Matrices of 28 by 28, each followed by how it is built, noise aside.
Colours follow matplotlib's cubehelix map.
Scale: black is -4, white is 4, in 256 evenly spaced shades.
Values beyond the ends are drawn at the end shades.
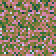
repeating columns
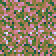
repeating columns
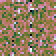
uneven columns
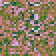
low rank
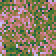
smooth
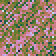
Hankel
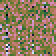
uneven columns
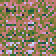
low rank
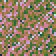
Hankel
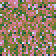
low rank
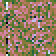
uneven columns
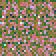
repeating columns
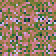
low rank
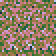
repeating columns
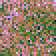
smooth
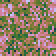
smooth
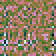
low rank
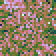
smooth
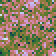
smooth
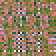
low rank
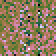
uneven columns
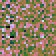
low rank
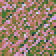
Hankel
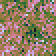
smooth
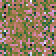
uneven columns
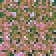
repeating columns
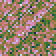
Hankel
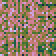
blocks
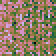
blocks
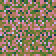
repeating columns
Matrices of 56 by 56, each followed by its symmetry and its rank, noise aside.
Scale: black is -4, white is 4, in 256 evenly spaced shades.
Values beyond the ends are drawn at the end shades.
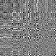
symmetric, rank four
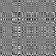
antisymmetric, rank two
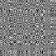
antisymmetric, rank four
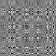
symmetric, rank two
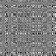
no symmetry, rank three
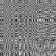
no symmetry, rank three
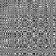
no symmetry, rank four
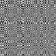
antisymmetric, rank two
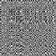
symmetric, rank four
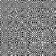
symmetric, rank four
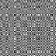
symmetric, rank two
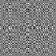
antisymmetric, rank two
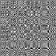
symmetric, rank four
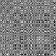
symmetric, rank three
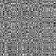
antisymmetric, rank four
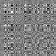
symmetric, rank three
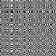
no symmetry, rank two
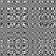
no symmetry, rank two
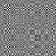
symmetric, rank two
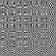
antisymmetric, rank two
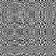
no symmetry, rank three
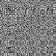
symmetric, rank four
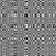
no symmetry, rank two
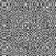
symmetric, rank four
